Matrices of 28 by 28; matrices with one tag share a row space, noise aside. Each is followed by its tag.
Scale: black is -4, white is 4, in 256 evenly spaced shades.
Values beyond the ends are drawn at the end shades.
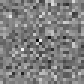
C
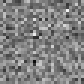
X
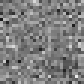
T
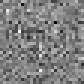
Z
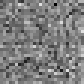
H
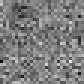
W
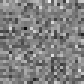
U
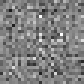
Z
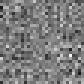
W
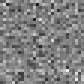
X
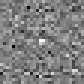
C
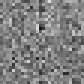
C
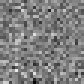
U
